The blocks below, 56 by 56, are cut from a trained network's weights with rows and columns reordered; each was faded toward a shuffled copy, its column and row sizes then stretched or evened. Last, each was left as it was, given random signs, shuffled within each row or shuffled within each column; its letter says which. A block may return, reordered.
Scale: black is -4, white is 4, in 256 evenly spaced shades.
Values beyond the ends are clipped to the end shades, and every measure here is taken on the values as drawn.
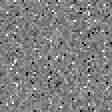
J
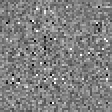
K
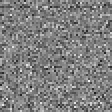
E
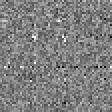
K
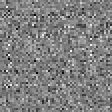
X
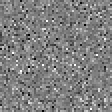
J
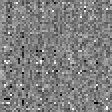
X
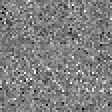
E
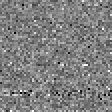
E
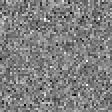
E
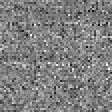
E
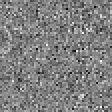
K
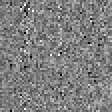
J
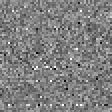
E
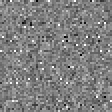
E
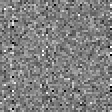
J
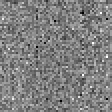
J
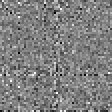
K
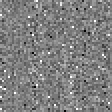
J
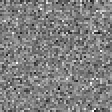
E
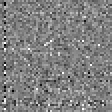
K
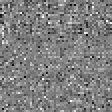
X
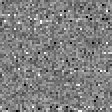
E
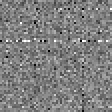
K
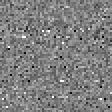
E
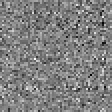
K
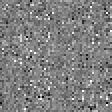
J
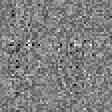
X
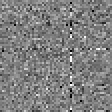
X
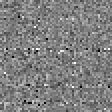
K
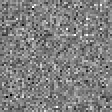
K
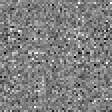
X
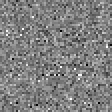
E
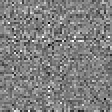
X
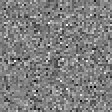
K
